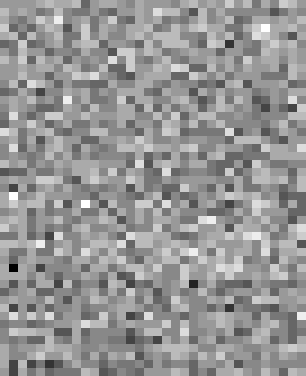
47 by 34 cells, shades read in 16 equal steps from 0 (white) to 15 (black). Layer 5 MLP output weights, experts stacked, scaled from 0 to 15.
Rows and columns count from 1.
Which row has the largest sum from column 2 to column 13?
46
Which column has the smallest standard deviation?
9
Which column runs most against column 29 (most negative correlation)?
8
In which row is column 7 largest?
36
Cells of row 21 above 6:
13
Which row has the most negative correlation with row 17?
24
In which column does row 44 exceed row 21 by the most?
16
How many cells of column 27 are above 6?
20
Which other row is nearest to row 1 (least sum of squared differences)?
44
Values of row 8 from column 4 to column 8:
9 4 6 5 9
